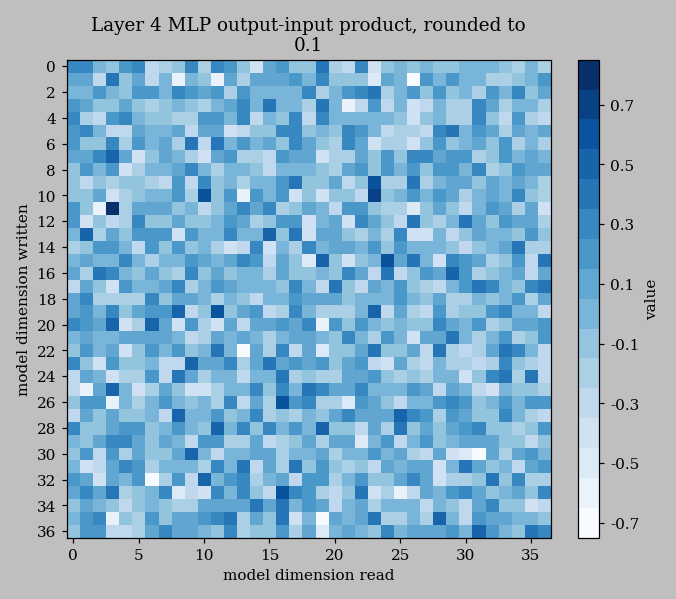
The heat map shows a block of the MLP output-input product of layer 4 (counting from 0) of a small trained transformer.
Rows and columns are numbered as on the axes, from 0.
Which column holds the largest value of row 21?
29
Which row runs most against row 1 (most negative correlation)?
2
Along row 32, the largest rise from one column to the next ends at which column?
10
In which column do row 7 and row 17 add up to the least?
19
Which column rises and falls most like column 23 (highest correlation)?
8
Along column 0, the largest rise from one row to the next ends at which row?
28
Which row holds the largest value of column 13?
31
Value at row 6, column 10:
-0.3
